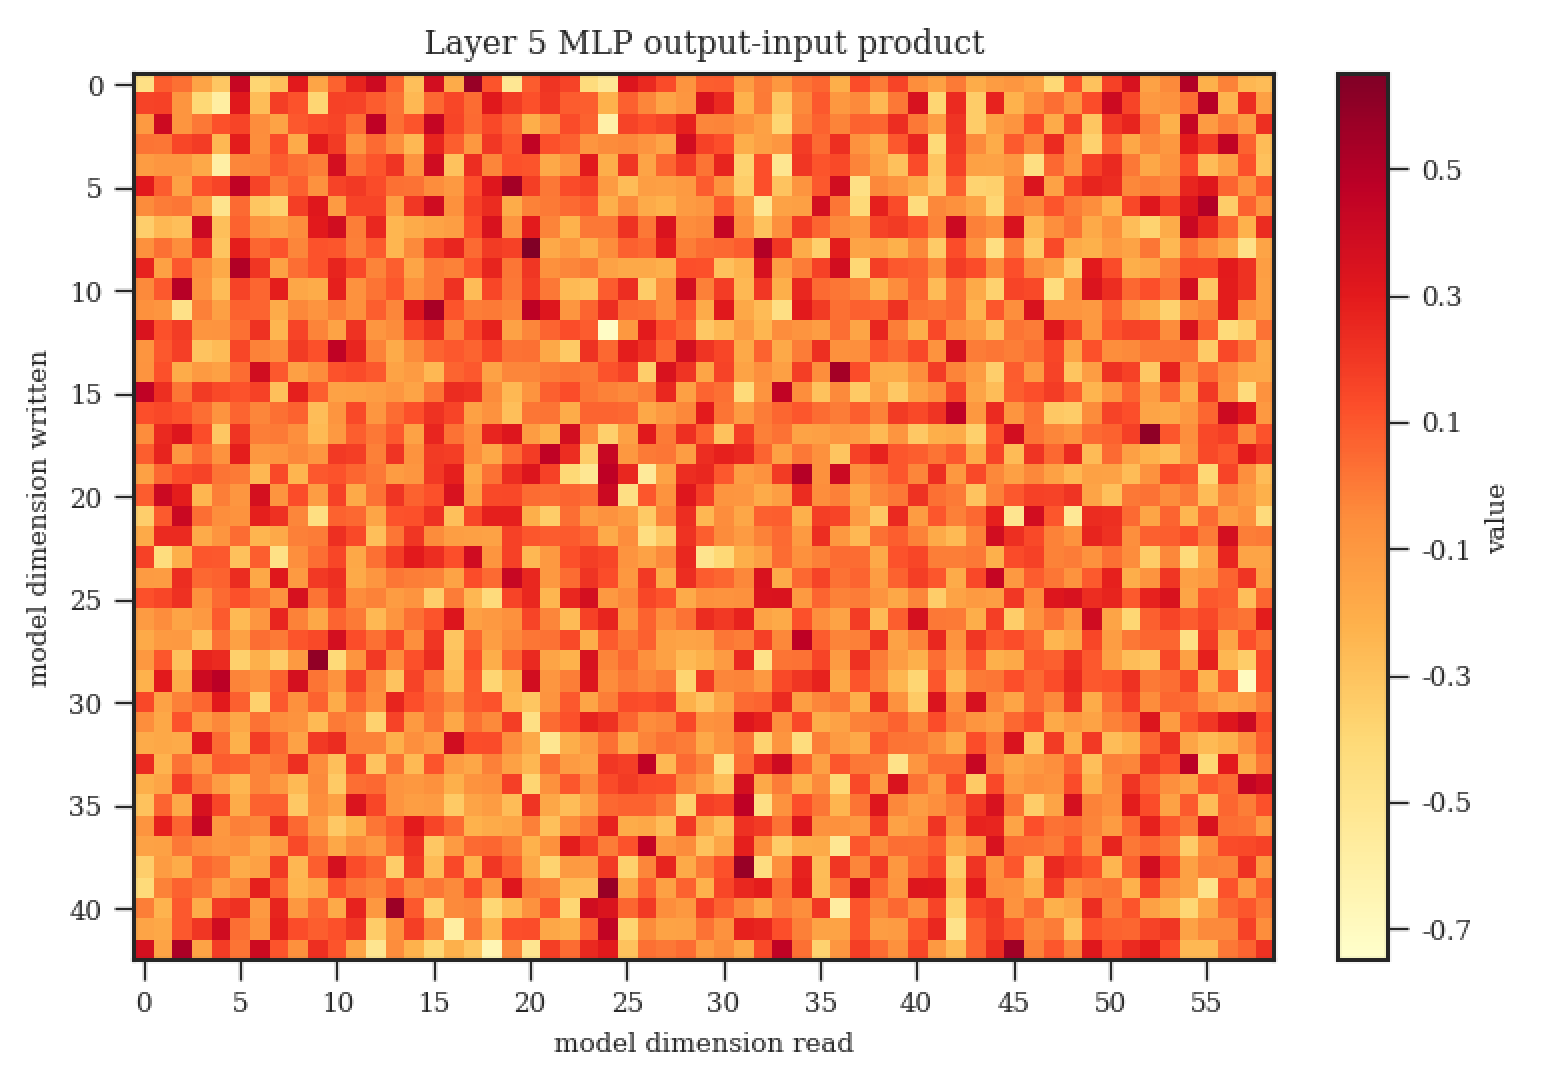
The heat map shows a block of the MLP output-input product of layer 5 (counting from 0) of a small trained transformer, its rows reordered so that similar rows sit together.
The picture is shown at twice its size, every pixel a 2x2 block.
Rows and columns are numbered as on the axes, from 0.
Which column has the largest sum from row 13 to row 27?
10
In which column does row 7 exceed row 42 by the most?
18
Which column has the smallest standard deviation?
11
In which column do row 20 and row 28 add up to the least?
32
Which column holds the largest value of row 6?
55
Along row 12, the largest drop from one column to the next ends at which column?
24
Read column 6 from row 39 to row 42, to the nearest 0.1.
0.3 -0.1 -0.1 0.4
